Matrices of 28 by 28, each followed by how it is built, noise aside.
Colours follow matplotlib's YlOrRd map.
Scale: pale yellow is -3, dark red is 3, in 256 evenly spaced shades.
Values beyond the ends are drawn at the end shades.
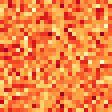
noise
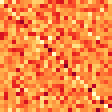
diagonal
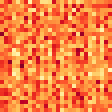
blocks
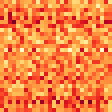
repeating columns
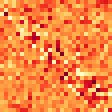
banded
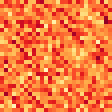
Toeplitz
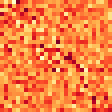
banded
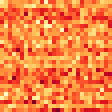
blocks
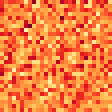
repeating columns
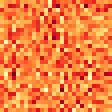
low rank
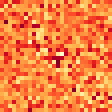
banded
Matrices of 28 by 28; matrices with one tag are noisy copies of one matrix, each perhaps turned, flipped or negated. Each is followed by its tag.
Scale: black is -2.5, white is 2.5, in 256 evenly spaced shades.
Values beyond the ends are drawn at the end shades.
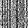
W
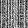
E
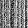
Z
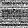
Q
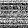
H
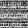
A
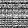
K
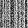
Z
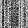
Q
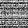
K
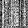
Q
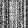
Q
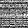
K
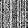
W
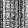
H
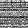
W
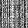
K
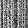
Z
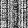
A
